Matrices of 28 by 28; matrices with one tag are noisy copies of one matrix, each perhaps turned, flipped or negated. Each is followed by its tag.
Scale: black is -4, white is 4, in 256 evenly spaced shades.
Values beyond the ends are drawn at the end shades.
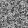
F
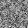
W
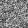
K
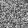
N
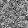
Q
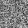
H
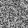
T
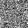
H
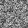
K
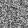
T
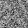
Q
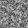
F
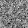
K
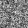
F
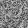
T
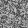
F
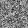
F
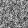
W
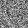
T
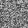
H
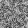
K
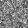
K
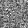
H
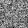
H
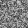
W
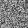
H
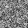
Q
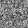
F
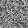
N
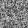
F
